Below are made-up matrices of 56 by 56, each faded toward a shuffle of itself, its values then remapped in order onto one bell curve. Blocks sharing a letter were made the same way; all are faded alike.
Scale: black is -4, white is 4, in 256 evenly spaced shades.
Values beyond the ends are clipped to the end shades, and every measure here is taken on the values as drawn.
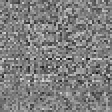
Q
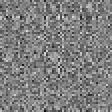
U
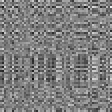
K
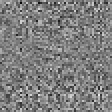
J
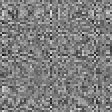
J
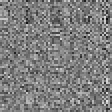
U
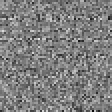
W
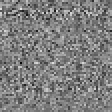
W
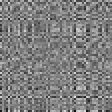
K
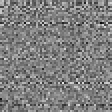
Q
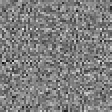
U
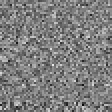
W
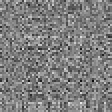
U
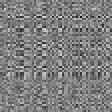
K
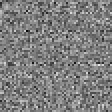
W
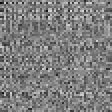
Q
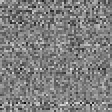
W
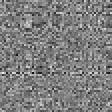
Q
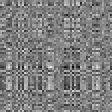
K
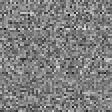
W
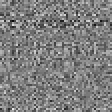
Q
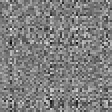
J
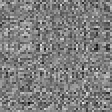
Q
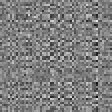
K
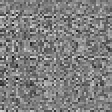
J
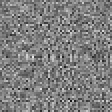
U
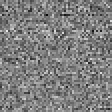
W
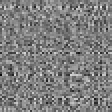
Q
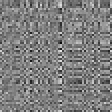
K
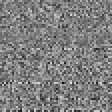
W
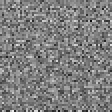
W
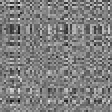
K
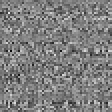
Q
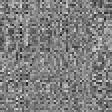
J
